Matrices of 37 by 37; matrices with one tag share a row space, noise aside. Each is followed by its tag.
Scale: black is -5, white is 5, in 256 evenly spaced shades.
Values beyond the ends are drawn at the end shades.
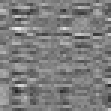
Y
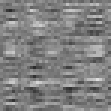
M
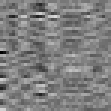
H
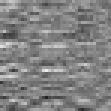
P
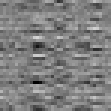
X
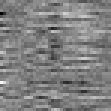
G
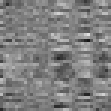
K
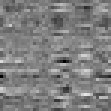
K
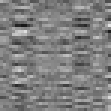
Y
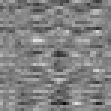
X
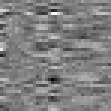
G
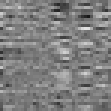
K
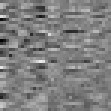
H
